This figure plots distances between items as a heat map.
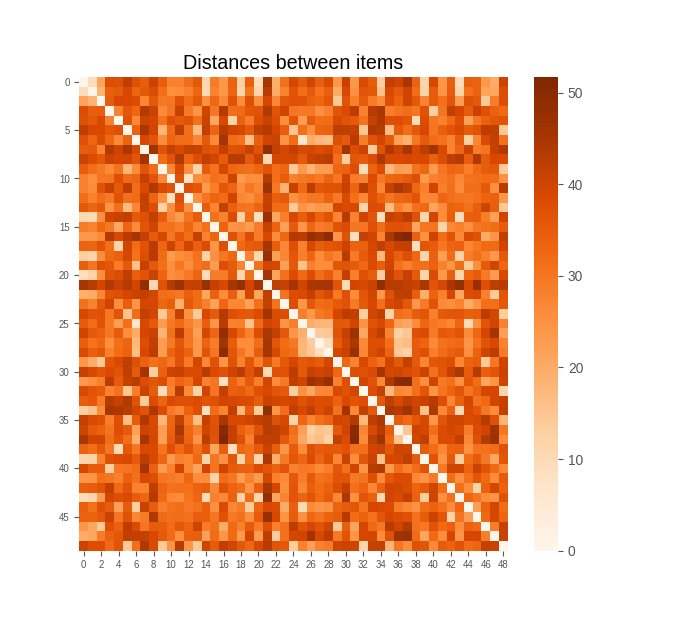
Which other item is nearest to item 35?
24
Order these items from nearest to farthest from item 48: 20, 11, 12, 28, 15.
12, 28, 15, 20, 11
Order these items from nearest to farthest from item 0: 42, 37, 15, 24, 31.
31, 15, 42, 24, 37
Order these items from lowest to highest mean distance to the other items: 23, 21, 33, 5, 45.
23, 45, 5, 33, 21
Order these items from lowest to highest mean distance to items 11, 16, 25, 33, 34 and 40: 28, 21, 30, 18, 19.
18, 19, 28, 30, 21
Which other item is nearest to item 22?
47
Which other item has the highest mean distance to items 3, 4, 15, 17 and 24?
21
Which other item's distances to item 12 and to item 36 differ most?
10
